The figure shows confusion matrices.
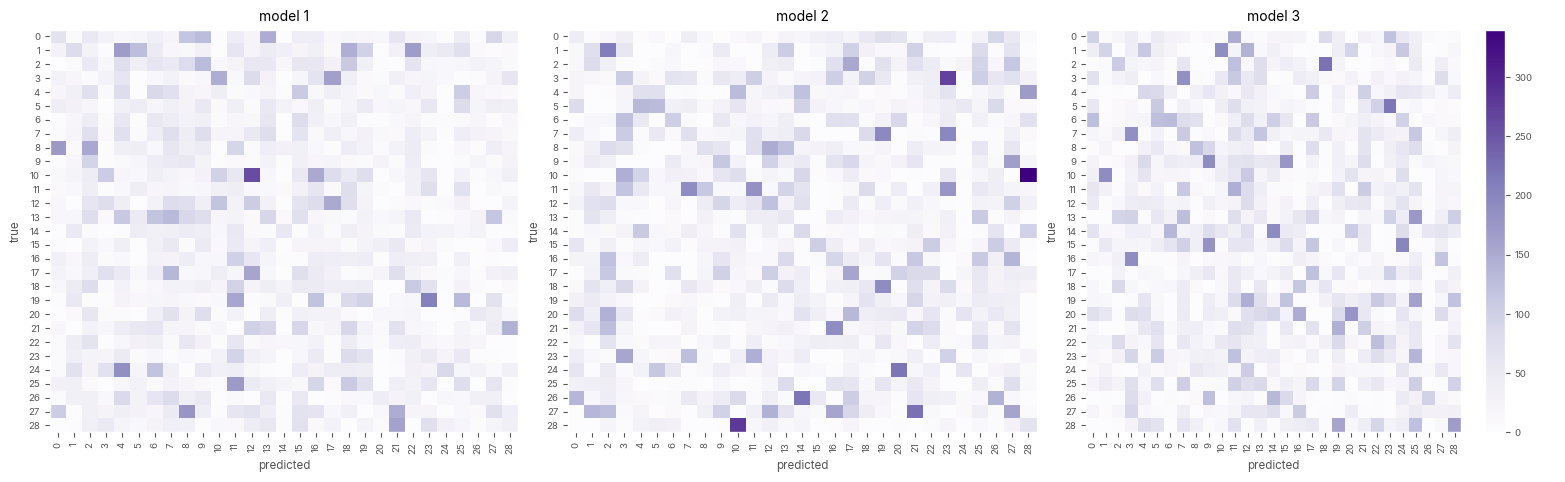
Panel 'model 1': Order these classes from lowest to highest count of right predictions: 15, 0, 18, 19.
15, 18, 0, 19
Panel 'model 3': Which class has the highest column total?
11
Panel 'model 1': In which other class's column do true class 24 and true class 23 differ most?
4
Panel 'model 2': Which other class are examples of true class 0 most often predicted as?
26
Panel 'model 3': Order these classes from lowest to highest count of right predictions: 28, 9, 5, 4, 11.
4, 5, 11, 28, 9
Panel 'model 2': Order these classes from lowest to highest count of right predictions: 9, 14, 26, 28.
28, 14, 9, 26
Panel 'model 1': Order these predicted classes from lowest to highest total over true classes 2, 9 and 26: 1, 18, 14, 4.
14, 1, 18, 4
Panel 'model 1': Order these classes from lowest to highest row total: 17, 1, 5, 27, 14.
14, 5, 17, 27, 1
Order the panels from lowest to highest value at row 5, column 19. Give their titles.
model 2, model 3, model 1
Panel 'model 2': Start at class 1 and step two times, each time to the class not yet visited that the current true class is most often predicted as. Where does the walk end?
17
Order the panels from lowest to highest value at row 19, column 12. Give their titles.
model 1, model 2, model 3
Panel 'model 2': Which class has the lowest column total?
24
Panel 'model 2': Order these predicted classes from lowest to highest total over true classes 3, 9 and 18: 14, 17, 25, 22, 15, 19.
15, 22, 14, 17, 25, 19
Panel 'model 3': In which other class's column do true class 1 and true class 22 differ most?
10
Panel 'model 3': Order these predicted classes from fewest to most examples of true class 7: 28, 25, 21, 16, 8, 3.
8, 16, 28, 21, 25, 3
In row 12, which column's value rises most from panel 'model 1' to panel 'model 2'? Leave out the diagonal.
27
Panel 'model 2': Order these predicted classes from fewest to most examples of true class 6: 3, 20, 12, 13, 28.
12, 13, 28, 20, 3
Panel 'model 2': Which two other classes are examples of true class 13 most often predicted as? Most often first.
25, 1
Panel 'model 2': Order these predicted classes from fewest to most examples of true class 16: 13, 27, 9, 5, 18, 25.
5, 18, 9, 13, 25, 27
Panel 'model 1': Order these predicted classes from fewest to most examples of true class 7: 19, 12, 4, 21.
21, 19, 12, 4
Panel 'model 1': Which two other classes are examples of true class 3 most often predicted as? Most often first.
17, 10
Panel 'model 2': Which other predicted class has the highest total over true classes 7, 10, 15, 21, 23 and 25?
3
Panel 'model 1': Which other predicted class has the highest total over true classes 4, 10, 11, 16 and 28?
12
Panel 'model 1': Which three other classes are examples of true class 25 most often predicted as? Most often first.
11, 18, 16
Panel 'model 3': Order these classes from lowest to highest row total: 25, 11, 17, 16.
16, 17, 11, 25
